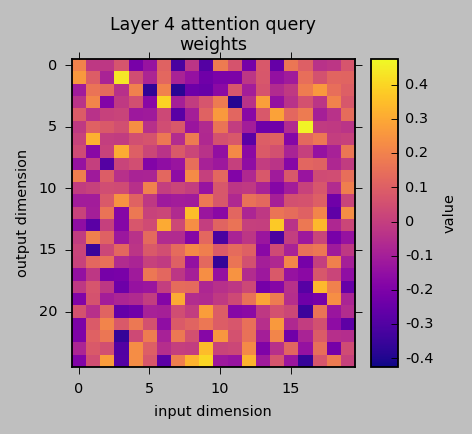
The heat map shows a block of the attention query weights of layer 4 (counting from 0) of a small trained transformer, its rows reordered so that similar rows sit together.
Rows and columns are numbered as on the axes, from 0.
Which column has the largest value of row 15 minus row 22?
3
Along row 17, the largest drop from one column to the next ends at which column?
10
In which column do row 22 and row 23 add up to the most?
12
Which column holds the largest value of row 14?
1
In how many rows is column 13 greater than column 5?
12
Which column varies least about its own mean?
15
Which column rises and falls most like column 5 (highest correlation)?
7
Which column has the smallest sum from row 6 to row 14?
18
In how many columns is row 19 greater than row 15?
7
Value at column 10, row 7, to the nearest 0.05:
-0.15
